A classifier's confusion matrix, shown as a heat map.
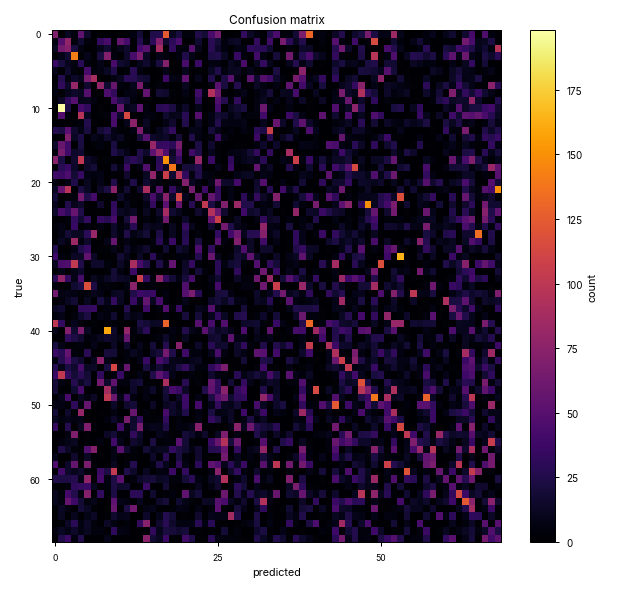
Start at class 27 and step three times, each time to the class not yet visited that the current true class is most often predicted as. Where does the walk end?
54
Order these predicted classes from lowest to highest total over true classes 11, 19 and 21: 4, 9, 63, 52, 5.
5, 52, 63, 9, 4
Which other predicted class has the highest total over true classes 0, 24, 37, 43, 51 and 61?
17
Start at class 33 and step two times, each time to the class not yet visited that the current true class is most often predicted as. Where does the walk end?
63
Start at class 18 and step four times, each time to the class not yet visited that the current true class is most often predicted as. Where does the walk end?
57
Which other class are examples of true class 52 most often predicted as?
11
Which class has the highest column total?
64
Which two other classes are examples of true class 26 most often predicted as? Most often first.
32, 57
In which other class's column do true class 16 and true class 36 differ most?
60
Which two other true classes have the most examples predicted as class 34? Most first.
58, 22
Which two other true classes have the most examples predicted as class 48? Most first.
23, 0
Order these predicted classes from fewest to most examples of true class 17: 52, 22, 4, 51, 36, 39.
36, 51, 39, 52, 22, 4
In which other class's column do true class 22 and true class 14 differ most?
53
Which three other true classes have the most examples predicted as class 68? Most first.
21, 2, 35
